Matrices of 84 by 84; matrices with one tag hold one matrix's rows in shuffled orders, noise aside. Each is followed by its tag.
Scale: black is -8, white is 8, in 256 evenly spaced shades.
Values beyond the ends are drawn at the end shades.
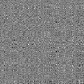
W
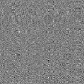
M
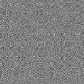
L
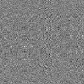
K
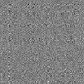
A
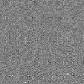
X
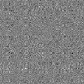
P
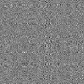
K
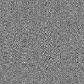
K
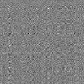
A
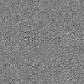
X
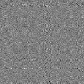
K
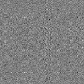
K
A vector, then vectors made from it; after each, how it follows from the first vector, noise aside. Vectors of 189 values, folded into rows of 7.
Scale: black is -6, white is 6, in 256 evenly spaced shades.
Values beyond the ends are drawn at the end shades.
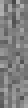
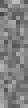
sign-scrambled.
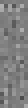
partly zeroed.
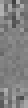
partly zeroed.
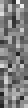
scaled up.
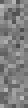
sign-scrambled.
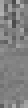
partly zeroed.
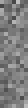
sign-scrambled.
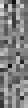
scaled up.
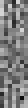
scaled up.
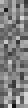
reversed, scaled up.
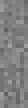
wrapped around, negated, shrunk.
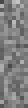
sign-scrambled.
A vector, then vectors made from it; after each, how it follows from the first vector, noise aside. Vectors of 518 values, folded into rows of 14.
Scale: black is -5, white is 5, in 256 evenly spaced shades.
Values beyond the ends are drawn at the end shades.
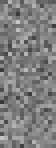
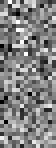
scaled up.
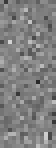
wrapped around, negated, partly zeroed.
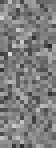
copied.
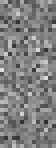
negated.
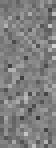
reversed, negated, partly zeroed.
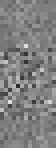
wrapped around, negated, partly zeroed.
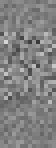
wrapped around, negated, partly zeroed.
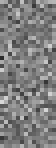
negated.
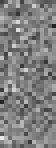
copied.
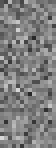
copied.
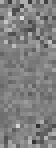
wrapped around, negated, partly zeroed.
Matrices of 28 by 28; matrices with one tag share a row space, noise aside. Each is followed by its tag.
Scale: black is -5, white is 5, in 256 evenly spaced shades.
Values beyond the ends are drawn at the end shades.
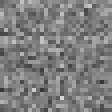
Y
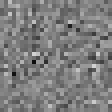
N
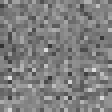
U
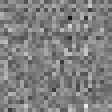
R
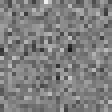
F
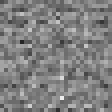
Y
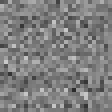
R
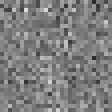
F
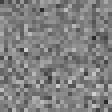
F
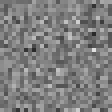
N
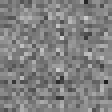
Y
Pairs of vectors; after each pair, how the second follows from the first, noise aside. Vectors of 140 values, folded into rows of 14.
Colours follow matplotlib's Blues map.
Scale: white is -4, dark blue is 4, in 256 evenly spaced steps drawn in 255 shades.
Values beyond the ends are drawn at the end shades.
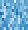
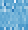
partly zeroed.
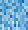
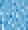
partly zeroed.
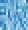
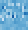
wrapped around, negated, partly zeroed.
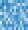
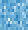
partly zeroed.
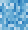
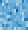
wrapped around, negated, partly zeroed.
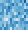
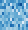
wrapped around, negated.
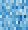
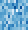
wrapped around, negated.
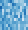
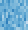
reversed, negated, shrunk.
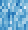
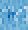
partly zeroed.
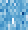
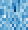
reversed, negated.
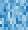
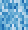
wrapped around, negated.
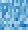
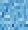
partly zeroed.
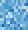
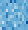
wrapped around, negated, partly zeroed.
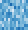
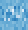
partly zeroed.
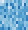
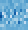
wrapped around, negated, partly zeroed.
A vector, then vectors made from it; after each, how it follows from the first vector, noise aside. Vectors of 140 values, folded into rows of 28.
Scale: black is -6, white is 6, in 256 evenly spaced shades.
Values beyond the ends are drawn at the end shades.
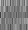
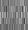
wrapped around.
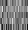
wrapped around, negated, scaled up.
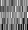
reversed, negated, scaled up.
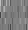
partly zeroed.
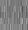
wrapped around, negated, shrunk.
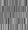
wrapped around.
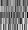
reversed, scaled up.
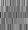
copied.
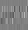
wrapped around, negated, partly zeroed.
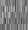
wrapped around.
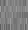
wrapped around, negated, shrunk.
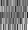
reversed, scaled up.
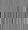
partly zeroed.
